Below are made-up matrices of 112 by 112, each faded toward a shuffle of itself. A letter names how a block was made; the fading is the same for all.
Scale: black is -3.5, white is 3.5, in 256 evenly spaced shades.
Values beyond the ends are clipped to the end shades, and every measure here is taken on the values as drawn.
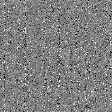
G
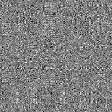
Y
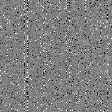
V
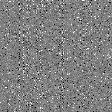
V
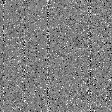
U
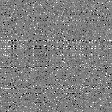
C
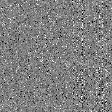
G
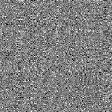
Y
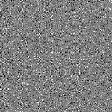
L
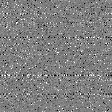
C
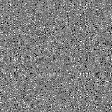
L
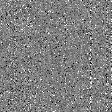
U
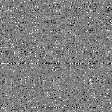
C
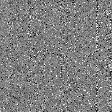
G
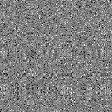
L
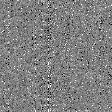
G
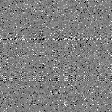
C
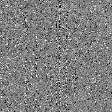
G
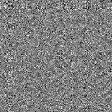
Y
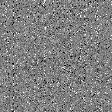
G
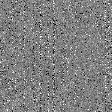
U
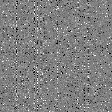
V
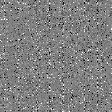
V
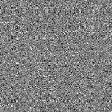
Y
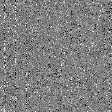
U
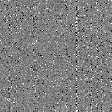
V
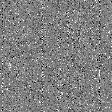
U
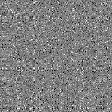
L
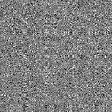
Y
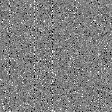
G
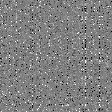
V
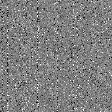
G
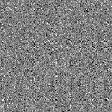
Y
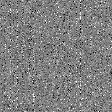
U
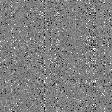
V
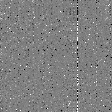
V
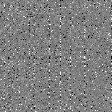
V
